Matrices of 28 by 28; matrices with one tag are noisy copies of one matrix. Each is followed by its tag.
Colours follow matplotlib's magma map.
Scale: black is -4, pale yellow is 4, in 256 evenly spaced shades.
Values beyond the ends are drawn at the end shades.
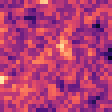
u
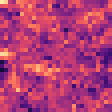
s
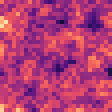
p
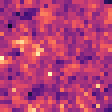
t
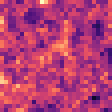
u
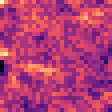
s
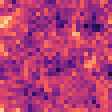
p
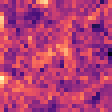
u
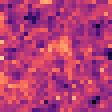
u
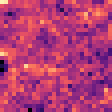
s
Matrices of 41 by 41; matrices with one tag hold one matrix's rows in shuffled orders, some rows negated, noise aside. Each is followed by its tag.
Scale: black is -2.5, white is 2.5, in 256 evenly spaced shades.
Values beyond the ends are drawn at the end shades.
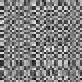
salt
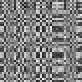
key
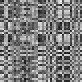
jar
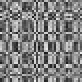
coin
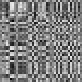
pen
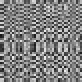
salt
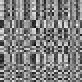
salt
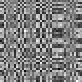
key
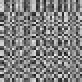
salt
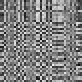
key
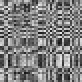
jar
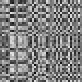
pen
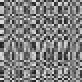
salt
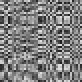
jar
